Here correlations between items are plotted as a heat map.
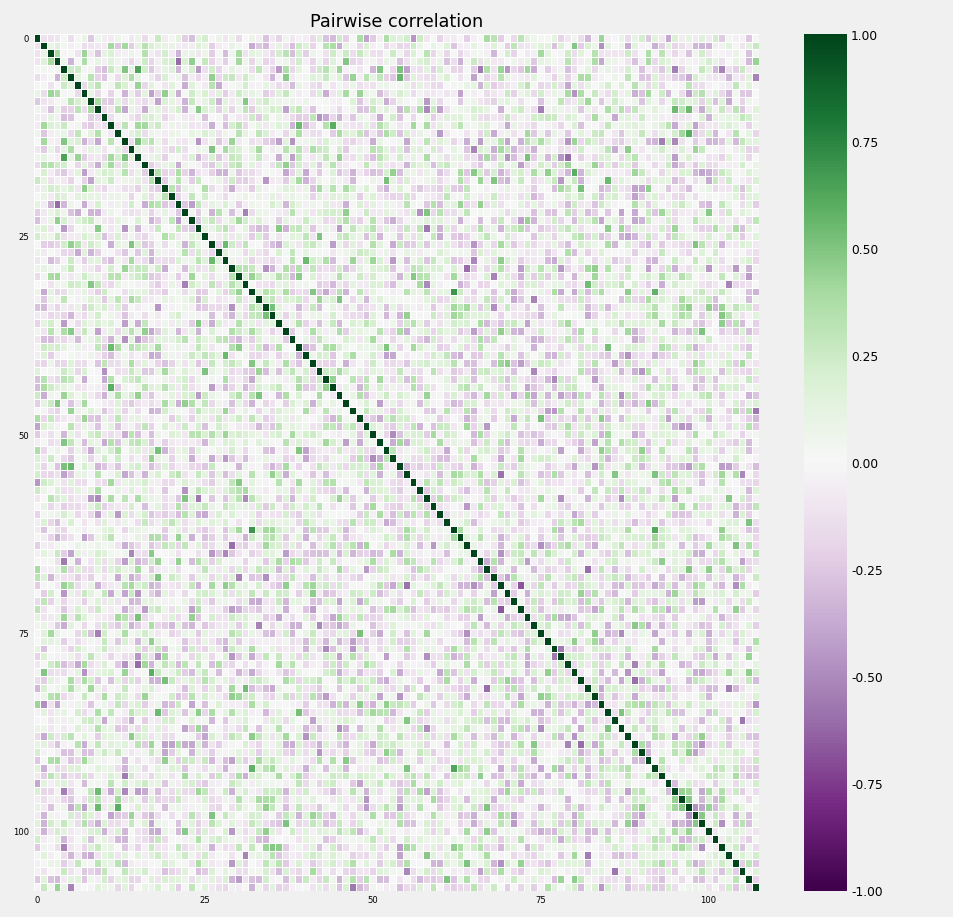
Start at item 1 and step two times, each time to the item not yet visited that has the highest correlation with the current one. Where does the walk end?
17
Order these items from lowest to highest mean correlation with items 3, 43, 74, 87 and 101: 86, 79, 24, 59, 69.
69, 59, 86, 79, 24
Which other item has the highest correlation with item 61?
106
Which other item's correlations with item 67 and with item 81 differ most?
97
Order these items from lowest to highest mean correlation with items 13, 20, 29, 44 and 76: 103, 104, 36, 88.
104, 36, 88, 103
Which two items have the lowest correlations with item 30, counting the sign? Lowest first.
68, 106
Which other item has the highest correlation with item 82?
31
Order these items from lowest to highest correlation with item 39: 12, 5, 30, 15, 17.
5, 17, 15, 12, 30
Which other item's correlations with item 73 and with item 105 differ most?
86
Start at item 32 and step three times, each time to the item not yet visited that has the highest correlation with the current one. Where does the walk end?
55
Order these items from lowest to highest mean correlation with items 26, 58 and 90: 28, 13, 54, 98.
54, 98, 28, 13
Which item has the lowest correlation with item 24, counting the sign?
58
